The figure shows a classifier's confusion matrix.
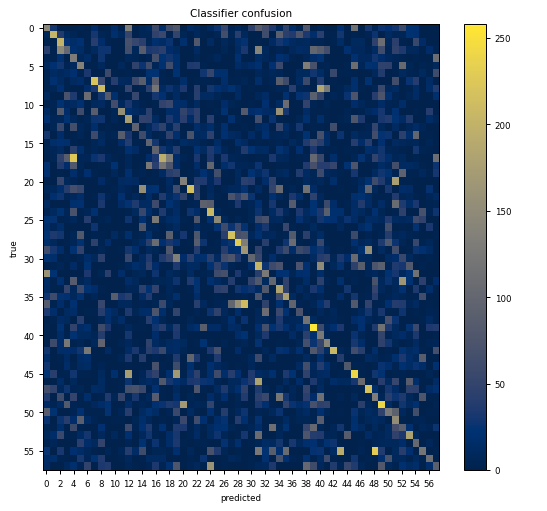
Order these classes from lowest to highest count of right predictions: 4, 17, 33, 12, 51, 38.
33, 38, 4, 51, 12, 17
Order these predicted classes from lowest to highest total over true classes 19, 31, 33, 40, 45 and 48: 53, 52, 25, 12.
53, 25, 12, 52
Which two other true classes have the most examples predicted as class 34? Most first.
11, 48
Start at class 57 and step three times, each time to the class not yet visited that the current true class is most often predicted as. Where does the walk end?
3
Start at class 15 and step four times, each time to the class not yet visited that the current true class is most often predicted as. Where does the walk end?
51
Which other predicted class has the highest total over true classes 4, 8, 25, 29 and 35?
16
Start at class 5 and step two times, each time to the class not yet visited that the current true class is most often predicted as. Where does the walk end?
50
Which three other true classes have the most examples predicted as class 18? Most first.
17, 27, 29
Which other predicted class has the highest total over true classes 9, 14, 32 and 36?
0
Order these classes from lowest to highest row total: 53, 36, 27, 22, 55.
22, 53, 27, 36, 55
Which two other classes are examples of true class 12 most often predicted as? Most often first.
45, 31
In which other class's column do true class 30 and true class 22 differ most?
19
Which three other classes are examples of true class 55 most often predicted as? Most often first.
48, 43, 31
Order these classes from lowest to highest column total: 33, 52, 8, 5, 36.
36, 33, 5, 8, 52
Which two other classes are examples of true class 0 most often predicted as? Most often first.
12, 45
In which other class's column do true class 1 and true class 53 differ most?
31
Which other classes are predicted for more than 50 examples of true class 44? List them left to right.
16, 19, 38
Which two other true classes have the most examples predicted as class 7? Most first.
11, 14
